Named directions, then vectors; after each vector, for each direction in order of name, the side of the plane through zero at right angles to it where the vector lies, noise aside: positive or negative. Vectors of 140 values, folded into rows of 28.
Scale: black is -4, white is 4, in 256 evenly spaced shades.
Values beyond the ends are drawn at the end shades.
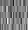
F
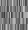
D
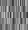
negative, positive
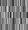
negative, positive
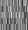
negative, negative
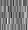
positive, positive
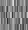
positive, negative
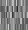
positive, negative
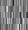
negative, positive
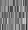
positive, positive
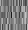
positive, positive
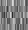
positive, negative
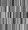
negative, positive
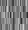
negative, positive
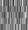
positive, positive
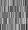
positive, positive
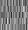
positive, positive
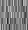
negative, negative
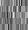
positive, negative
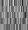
negative, negative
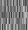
positive, positive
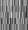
negative, negative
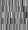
negative, negative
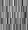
negative, negative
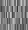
positive, negative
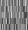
negative, negative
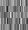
positive, negative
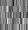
negative, positive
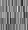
negative, negative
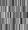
negative, positive
